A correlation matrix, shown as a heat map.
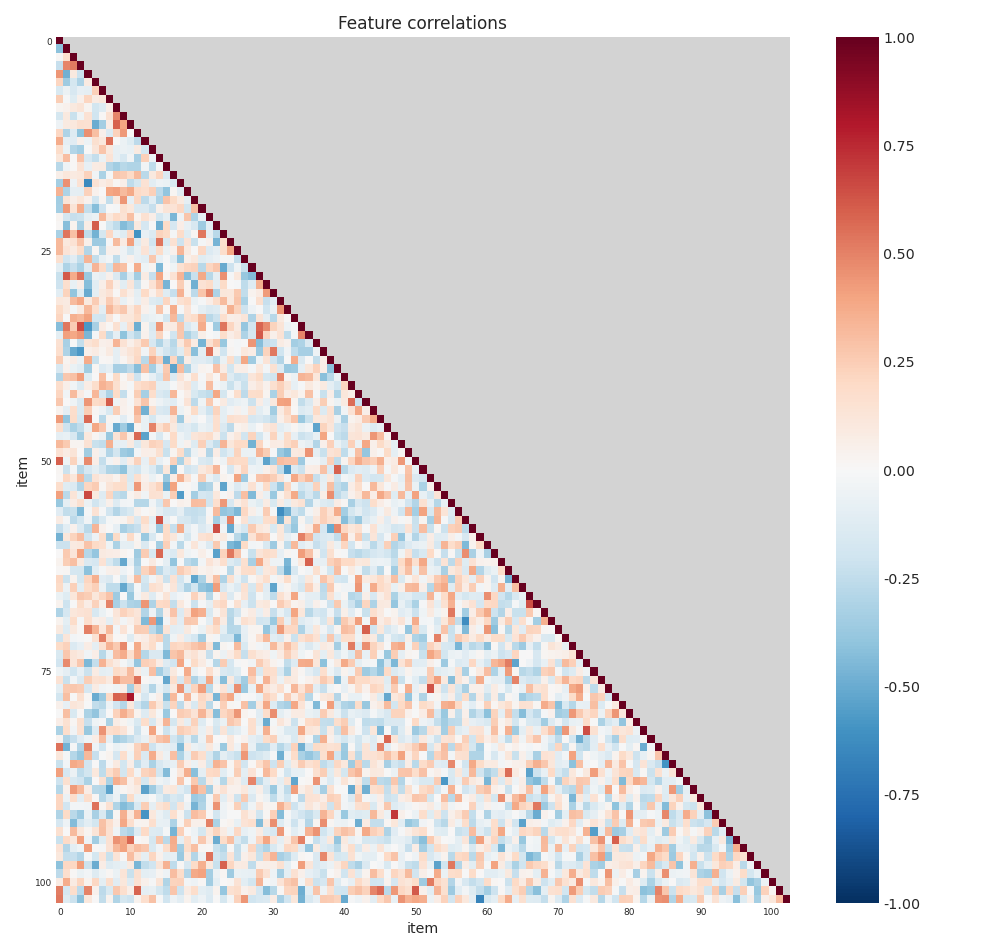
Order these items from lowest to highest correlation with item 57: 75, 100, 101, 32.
75, 100, 101, 32
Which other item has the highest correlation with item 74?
82
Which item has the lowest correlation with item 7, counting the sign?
89
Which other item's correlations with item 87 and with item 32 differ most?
63
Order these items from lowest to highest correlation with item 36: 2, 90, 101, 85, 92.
85, 92, 2, 90, 101
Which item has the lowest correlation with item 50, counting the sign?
29
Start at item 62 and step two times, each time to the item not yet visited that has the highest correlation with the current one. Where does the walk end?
28
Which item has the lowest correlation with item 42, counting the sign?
93
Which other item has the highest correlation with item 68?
55
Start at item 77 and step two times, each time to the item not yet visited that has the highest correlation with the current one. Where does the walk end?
100
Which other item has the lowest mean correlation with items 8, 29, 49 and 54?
15
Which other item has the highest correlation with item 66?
67
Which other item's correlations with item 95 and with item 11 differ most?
34
